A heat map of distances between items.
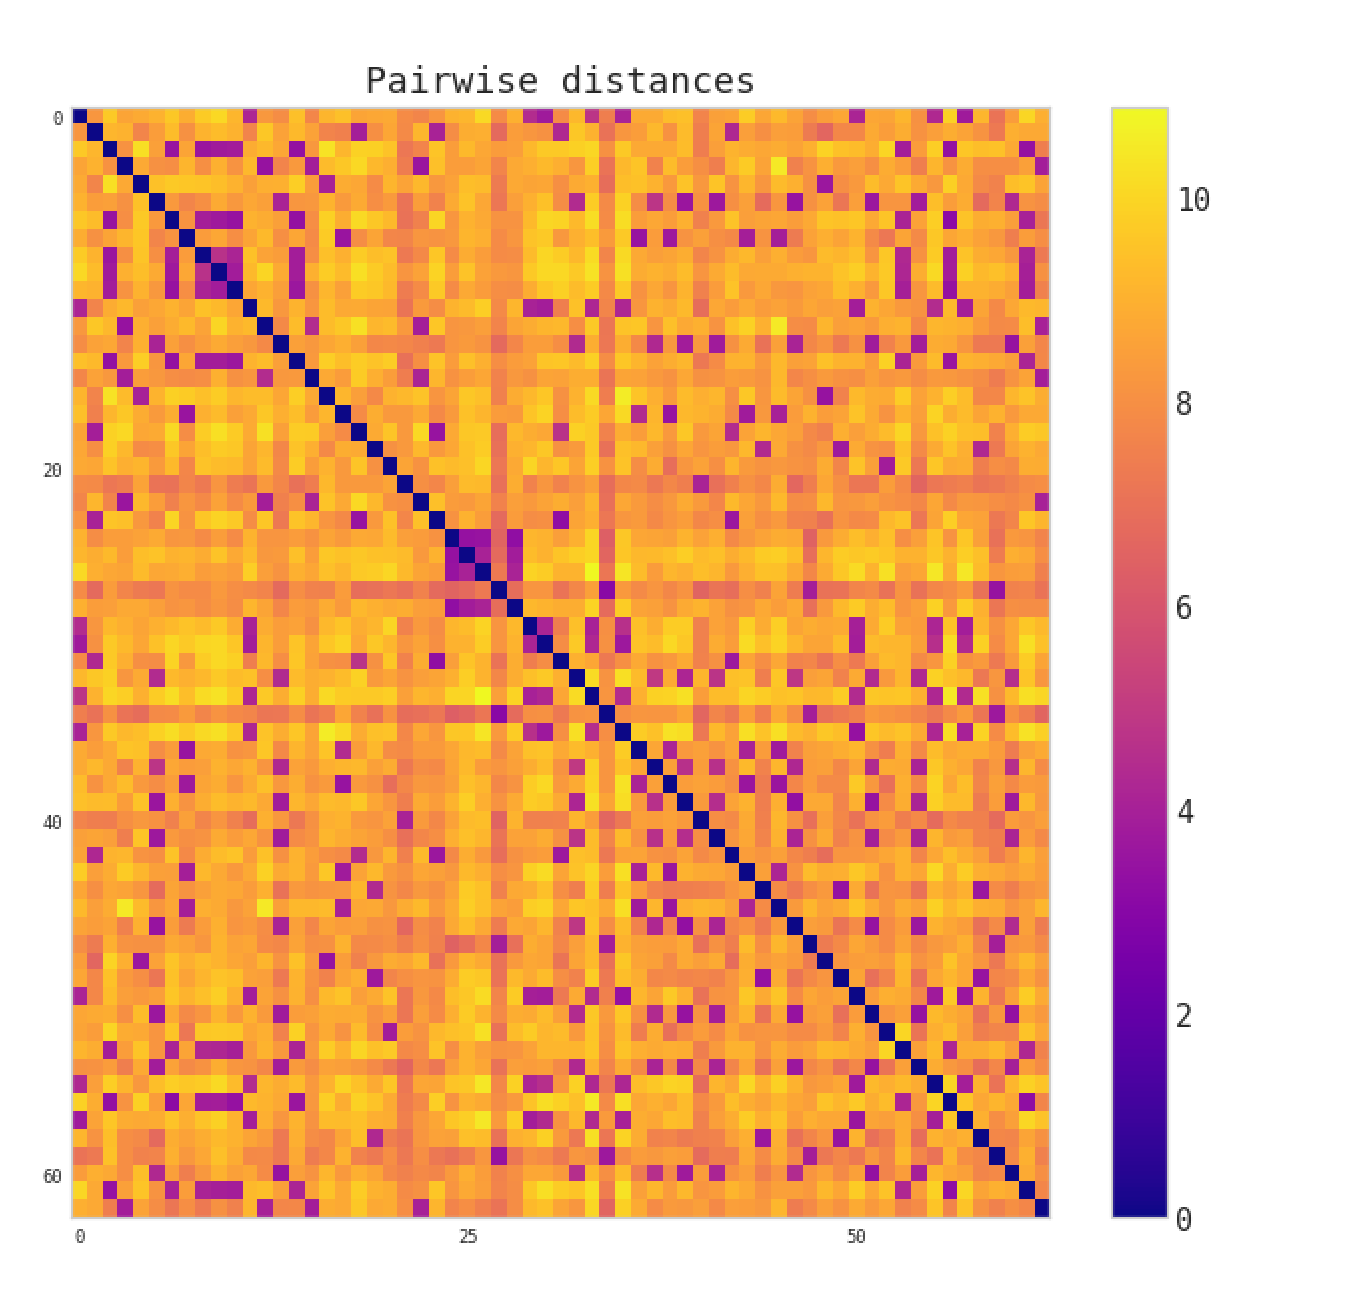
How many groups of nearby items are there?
12
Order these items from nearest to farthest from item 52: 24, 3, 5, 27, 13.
27, 13, 5, 3, 24
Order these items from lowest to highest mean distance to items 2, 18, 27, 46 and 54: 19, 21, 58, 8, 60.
60, 21, 8, 58, 19
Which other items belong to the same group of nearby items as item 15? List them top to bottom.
3, 12, 22, 62
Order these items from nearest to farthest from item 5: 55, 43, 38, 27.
27, 38, 43, 55
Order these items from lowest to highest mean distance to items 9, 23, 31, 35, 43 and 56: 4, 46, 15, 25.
46, 15, 4, 25
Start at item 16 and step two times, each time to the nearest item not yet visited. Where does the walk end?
4
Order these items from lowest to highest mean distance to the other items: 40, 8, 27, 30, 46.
27, 46, 40, 8, 30
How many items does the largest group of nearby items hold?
10
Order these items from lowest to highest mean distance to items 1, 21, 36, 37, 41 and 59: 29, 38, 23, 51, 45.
51, 23, 38, 45, 29
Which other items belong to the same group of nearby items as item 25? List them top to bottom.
24, 26, 28
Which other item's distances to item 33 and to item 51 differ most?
39
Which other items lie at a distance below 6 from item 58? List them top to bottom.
19, 44, 49
